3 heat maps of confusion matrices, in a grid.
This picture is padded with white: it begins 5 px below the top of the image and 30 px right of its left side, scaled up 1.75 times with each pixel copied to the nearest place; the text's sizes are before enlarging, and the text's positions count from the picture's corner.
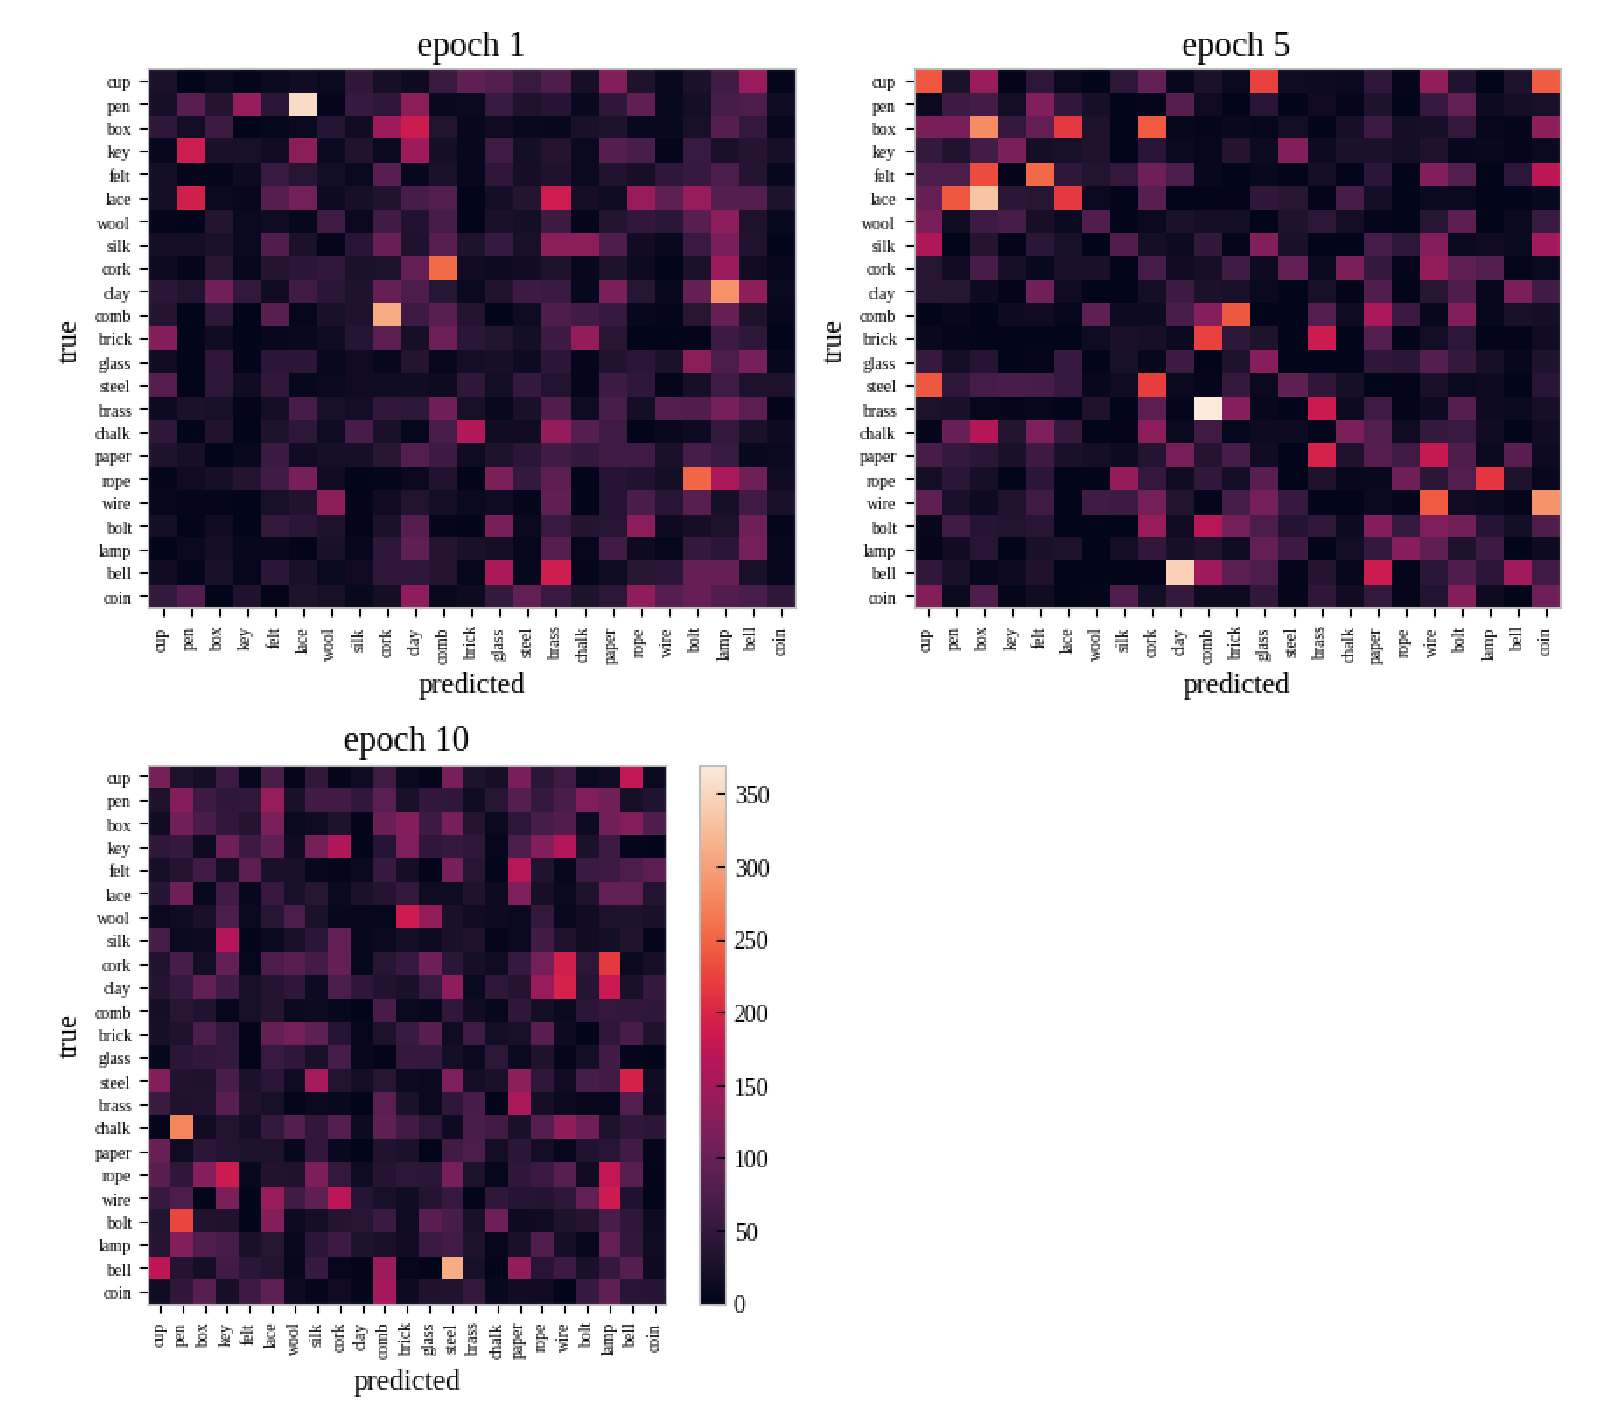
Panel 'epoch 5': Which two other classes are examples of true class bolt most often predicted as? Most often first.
comb, cork
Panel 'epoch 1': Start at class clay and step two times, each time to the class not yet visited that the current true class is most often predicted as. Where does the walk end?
bell
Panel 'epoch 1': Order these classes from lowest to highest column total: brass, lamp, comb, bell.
comb, bell, brass, lamp
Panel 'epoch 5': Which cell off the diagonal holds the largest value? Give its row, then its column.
brass, comb
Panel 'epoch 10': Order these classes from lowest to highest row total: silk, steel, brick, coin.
silk, coin, brick, steel
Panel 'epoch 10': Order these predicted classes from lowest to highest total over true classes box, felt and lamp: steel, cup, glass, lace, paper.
cup, glass, lace, paper, steel
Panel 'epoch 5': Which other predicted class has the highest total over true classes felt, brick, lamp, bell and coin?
clay
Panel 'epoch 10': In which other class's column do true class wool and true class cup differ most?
brick
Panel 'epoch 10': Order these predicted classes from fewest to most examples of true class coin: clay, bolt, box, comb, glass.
clay, glass, bolt, box, comb
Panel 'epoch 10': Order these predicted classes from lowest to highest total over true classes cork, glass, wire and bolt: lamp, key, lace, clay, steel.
clay, steel, key, lace, lamp
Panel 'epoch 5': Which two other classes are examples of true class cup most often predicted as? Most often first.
coin, glass
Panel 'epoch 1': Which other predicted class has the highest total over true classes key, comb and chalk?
cork
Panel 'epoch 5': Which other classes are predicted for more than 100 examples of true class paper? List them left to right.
clay, brass, wire
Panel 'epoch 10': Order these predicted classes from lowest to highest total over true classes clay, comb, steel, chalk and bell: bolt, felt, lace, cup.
felt, lace, bolt, cup
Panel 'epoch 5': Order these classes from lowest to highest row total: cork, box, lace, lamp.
lamp, cork, lace, box
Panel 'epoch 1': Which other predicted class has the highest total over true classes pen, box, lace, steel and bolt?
clay
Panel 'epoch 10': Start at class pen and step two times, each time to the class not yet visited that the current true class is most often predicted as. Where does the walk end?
paper
